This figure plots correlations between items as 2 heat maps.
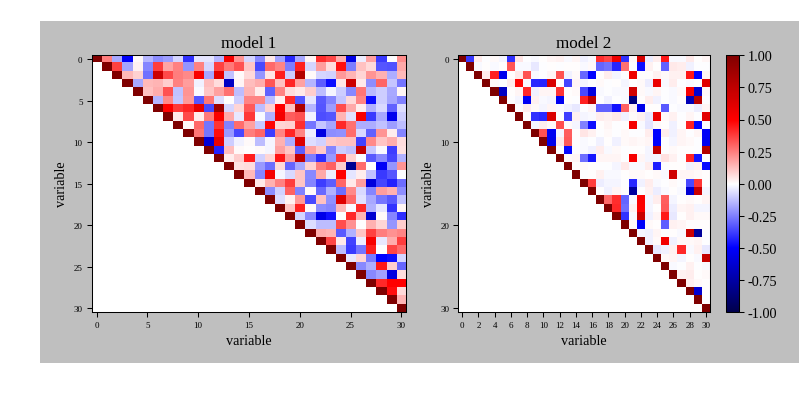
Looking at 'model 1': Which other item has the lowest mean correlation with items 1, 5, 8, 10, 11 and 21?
29
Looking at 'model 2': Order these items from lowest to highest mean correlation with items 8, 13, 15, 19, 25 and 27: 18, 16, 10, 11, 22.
11, 16, 10, 18, 22
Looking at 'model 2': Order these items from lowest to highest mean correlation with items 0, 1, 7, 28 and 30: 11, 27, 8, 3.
27, 8, 3, 11
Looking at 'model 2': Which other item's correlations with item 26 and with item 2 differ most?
14
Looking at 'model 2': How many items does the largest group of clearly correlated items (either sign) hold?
10
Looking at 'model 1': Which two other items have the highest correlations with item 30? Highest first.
27, 22
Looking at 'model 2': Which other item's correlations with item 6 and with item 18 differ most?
22
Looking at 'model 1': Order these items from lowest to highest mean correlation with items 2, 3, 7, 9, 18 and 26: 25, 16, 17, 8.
17, 16, 8, 25
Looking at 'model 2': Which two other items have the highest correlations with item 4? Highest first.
21, 28
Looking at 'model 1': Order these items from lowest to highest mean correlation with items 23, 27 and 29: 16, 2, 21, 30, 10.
16, 2, 10, 21, 30
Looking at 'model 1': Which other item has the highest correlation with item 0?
13
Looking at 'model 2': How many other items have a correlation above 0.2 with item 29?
3
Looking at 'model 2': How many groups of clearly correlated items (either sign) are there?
5
